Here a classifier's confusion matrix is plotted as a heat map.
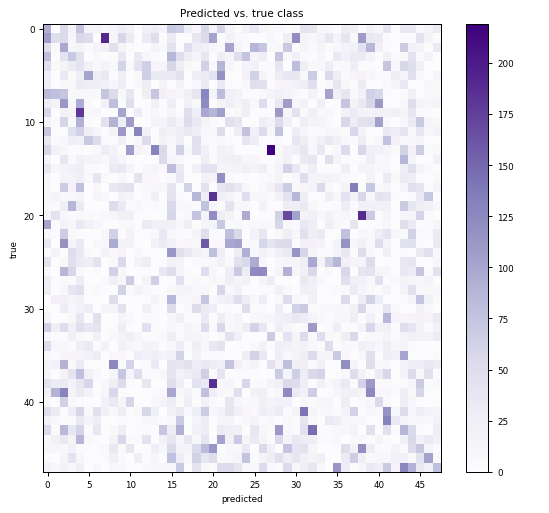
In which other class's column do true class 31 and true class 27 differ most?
41
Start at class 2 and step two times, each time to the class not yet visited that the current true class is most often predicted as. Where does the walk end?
36
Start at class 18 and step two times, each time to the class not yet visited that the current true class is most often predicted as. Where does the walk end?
38
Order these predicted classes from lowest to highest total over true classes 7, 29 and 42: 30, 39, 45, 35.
30, 35, 45, 39
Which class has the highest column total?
19
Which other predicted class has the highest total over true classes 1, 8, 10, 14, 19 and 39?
2
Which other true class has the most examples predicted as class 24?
20
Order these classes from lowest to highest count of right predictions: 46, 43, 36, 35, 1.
1, 35, 43, 46, 36
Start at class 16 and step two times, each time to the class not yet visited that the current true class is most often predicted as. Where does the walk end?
0
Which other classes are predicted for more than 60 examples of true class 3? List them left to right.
0, 15, 24, 28
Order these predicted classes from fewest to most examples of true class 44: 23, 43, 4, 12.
43, 12, 23, 4
